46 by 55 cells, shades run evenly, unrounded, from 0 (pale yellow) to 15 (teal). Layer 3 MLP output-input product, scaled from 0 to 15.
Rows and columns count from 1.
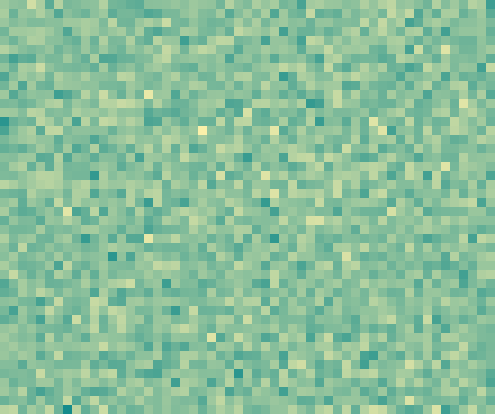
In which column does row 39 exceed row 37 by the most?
21
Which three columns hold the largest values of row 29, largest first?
13, 15, 50
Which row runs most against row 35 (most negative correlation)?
31
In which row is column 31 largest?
27
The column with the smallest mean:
12
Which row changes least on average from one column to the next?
26
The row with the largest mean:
7
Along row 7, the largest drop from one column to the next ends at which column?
37
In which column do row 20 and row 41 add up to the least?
46
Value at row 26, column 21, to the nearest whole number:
8
